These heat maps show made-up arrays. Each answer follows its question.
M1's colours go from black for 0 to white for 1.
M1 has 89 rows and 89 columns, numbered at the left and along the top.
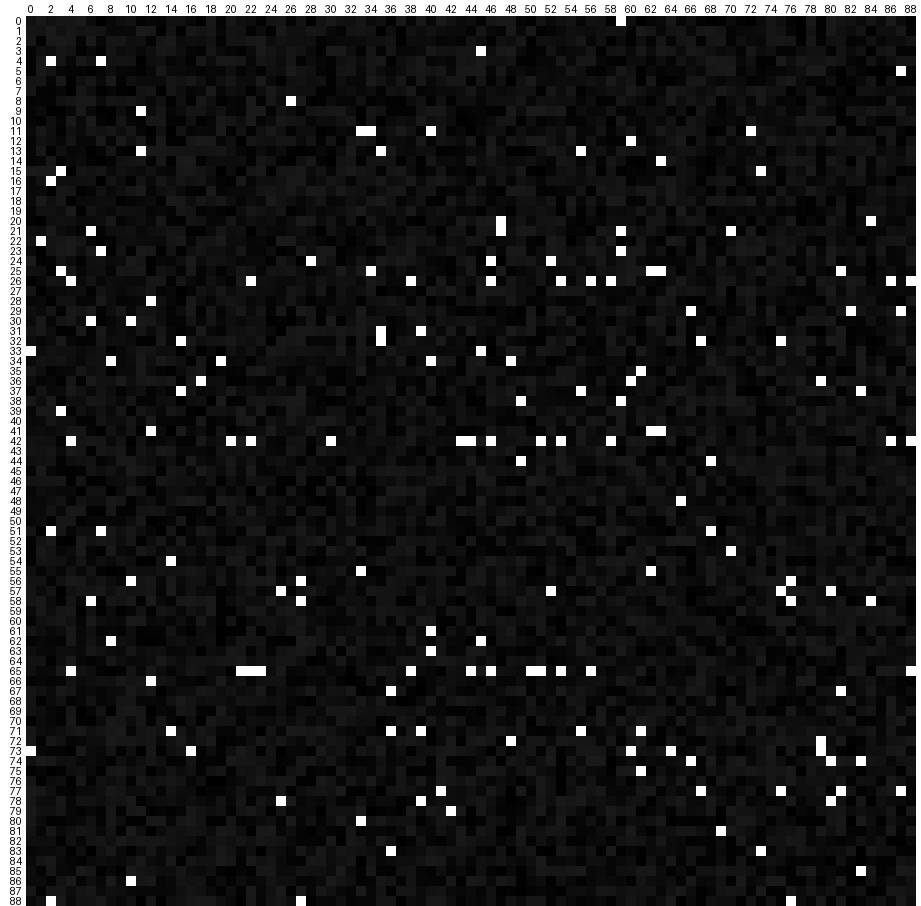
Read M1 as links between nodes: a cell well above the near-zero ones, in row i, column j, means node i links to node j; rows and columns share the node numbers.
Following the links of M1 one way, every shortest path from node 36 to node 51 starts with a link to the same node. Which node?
node 79
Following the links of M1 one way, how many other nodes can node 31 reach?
6
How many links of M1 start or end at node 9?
1
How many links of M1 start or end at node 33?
5
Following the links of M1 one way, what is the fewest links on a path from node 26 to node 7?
2
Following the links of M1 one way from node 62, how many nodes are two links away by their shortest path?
1
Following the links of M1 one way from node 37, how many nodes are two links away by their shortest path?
5
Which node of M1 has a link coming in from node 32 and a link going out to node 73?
node 15
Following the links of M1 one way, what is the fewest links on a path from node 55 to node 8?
2
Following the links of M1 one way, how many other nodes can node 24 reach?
5
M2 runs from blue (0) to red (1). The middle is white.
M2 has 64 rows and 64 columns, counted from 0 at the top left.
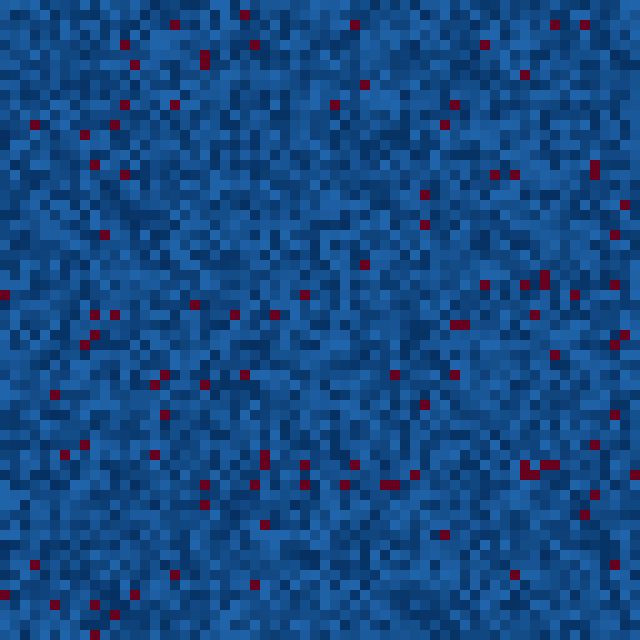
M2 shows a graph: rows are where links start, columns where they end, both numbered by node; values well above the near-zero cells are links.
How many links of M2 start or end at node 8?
4
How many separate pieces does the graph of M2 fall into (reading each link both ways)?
5
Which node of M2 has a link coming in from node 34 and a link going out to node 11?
node 61
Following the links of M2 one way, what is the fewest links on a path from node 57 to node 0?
3
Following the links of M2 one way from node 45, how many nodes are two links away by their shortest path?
3
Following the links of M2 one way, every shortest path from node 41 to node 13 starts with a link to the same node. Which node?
node 16
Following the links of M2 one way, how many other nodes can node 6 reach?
5
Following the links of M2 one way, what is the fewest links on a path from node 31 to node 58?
5
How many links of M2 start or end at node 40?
1
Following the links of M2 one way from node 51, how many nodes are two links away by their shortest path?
1
